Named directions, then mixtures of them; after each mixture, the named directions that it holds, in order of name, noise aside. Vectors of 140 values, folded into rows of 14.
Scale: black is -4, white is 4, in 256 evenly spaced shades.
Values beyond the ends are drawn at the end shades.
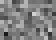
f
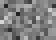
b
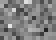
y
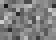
b.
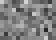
f, y.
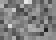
y.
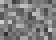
b, f.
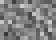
b, f.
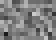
f.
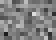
f.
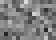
f, y.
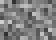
b, f.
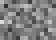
b, f.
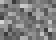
b, f.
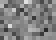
y.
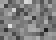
y.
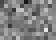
f, y.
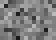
b, y.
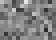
f, y.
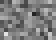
f.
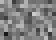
f.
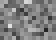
y.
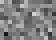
f.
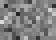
b.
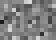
b, y.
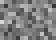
b, f.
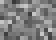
b, f.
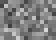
b, y.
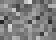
b, y.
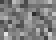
f.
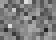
y.
